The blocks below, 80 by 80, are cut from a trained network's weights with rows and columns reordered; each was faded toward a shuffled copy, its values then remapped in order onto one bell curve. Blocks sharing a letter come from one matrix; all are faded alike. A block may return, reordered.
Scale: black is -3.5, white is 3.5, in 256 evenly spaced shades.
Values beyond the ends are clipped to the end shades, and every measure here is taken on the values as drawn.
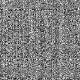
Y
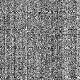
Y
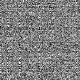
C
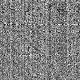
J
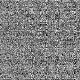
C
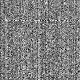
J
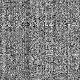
J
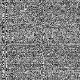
C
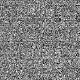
C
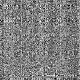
Y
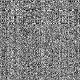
Y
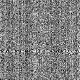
J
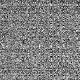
C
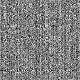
J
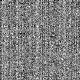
J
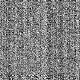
J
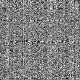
Y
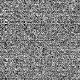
C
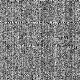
J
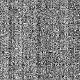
J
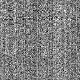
J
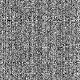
J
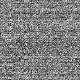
C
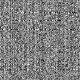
Y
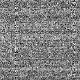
C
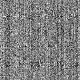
J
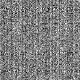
J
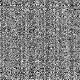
Y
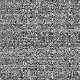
C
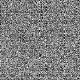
C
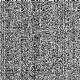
J
